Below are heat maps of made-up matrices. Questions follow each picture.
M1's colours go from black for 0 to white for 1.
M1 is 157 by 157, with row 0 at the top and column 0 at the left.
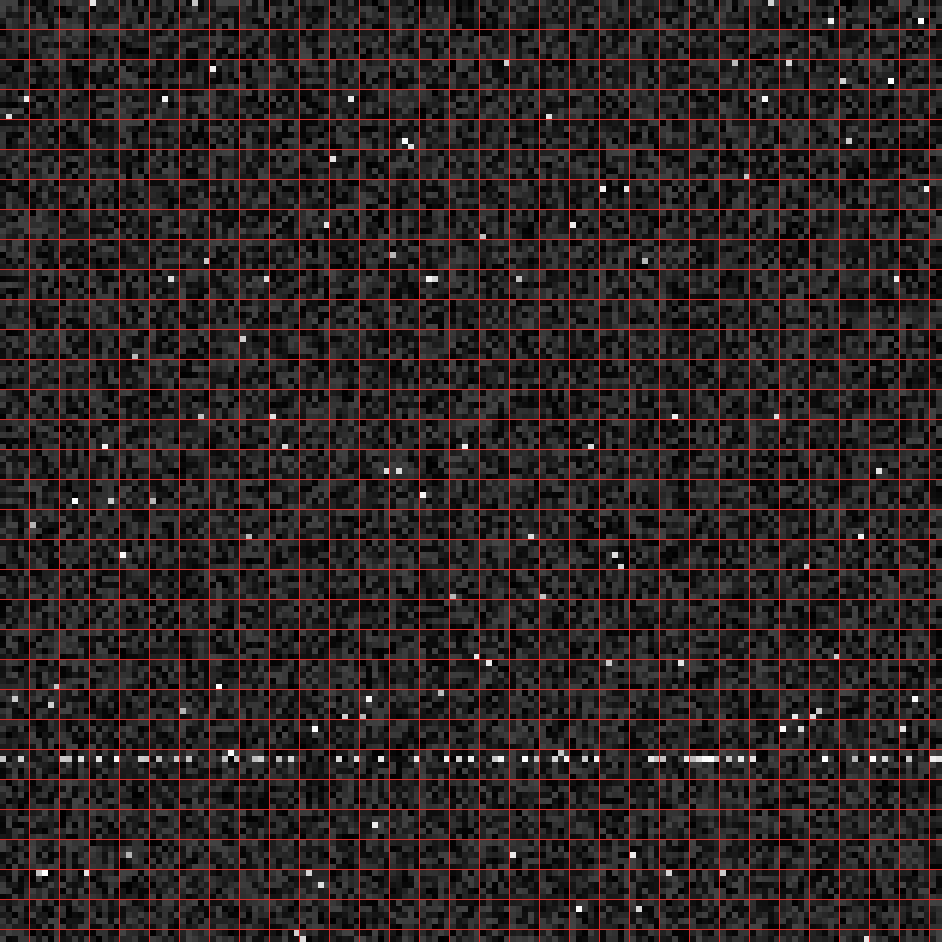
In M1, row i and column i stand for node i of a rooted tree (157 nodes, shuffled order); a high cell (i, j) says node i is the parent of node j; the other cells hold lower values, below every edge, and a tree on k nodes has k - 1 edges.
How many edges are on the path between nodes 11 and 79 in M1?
3
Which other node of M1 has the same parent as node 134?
103
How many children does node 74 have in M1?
4
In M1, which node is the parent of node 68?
24
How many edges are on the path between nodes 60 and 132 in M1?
2
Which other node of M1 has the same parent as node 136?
30
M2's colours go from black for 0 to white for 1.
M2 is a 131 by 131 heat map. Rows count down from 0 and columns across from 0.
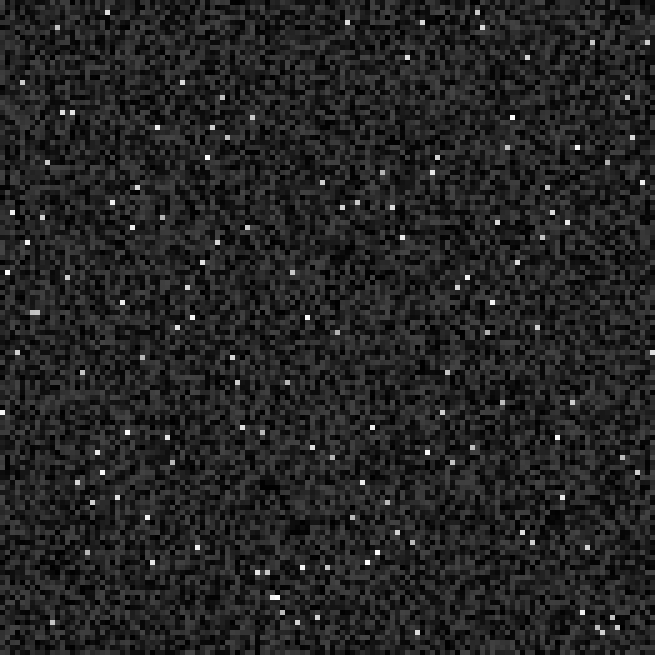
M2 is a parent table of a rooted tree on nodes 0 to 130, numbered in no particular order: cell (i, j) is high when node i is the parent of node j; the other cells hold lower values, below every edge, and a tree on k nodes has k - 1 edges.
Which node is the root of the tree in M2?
92
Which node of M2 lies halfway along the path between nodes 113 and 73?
99
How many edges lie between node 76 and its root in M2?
2
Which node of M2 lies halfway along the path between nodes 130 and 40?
103
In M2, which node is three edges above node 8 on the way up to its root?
85
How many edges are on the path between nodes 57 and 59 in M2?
3
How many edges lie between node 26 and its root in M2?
7
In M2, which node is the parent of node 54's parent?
125
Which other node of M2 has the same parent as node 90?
34
